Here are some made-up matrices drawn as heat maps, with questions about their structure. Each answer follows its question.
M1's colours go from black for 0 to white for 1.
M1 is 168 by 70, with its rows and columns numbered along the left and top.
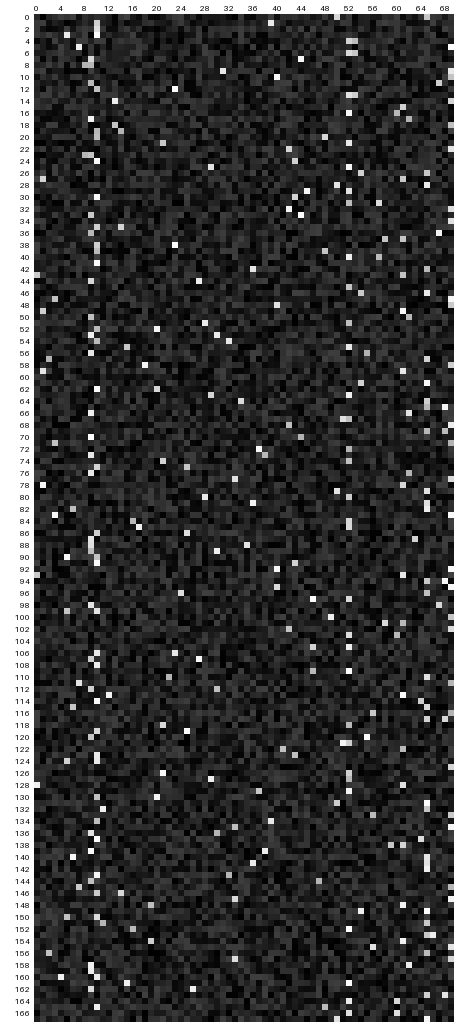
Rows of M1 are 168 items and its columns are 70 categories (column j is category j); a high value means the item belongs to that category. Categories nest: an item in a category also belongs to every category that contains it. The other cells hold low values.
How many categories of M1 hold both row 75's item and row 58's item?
0
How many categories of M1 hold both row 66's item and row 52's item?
0
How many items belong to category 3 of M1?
3
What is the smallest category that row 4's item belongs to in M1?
53
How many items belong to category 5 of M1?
5
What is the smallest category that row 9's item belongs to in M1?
31
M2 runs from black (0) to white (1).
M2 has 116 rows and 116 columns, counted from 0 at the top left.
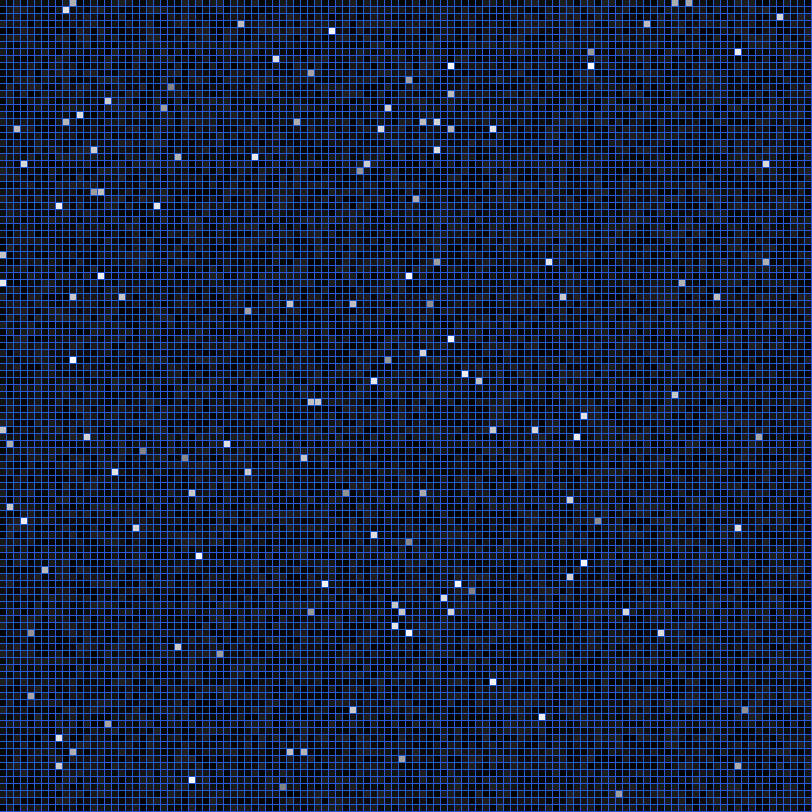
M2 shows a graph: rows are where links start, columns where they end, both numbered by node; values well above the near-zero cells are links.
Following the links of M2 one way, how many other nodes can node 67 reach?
4
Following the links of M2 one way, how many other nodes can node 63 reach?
11
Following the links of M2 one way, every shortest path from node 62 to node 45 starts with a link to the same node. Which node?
node 108
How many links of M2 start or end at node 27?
4
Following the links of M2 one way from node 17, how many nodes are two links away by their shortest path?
8
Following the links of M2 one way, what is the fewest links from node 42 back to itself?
2
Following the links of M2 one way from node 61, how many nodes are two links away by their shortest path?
7
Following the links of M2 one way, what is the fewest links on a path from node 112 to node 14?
5
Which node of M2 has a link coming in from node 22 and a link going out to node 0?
node 36
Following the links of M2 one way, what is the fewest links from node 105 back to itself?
7
